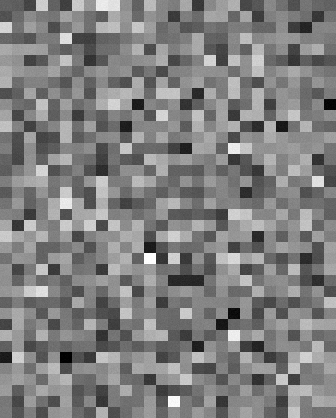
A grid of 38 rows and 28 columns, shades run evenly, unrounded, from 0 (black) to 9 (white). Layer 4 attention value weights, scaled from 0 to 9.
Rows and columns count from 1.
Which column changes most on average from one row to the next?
20
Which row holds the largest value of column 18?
6
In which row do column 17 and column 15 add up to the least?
26
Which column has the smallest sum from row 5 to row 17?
28
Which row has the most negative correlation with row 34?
14
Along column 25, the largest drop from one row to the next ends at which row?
35
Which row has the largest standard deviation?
33
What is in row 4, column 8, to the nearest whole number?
2
